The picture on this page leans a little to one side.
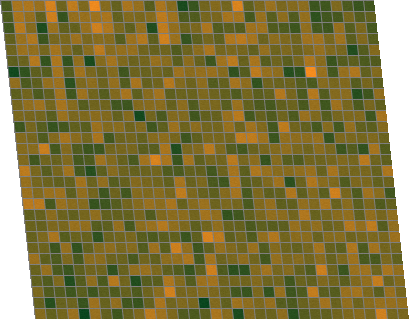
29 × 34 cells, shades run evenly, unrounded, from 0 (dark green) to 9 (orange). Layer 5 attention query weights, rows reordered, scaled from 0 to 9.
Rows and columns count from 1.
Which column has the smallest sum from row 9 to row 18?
7
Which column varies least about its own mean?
31
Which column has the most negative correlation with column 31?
14
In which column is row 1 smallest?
17
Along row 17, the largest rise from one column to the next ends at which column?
20
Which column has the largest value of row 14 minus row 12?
3
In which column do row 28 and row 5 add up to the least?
16
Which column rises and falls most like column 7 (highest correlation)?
15
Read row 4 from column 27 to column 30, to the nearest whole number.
4 6 6 4
